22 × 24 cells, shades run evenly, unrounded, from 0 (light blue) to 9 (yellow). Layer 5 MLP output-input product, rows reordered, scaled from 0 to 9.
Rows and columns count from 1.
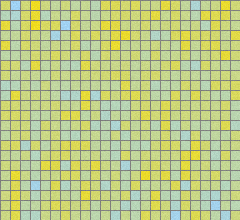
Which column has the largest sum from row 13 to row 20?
2
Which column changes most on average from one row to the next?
7
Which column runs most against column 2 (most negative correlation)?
23
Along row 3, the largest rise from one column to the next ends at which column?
8
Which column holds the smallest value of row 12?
11
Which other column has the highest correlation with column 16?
6
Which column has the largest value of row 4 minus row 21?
13
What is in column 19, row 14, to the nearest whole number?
2
